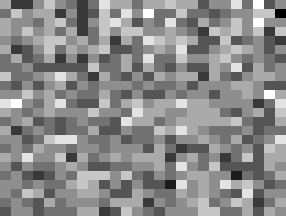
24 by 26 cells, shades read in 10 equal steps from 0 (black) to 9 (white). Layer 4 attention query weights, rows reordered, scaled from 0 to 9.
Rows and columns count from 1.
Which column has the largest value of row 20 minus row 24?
10
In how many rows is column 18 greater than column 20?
9
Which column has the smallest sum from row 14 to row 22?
24
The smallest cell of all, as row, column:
2, 26
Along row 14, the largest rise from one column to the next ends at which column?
12
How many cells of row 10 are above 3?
20
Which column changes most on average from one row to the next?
22
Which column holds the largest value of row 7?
14
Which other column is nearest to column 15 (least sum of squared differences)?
1
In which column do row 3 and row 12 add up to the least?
8
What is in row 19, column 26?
5
